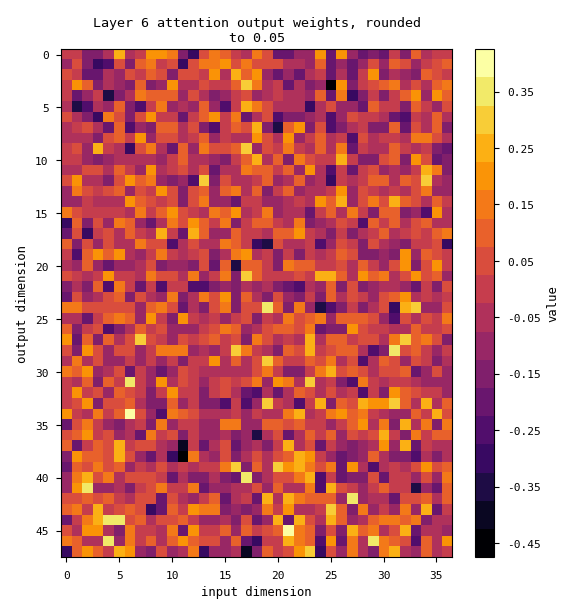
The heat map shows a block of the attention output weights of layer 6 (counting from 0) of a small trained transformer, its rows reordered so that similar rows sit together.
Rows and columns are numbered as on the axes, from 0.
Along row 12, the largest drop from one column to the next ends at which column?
14
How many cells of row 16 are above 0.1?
5
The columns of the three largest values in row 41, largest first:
2, 25, 1
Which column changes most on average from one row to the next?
4
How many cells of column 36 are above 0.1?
6
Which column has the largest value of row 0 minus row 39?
26
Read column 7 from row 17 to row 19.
0 0.15 -0.1
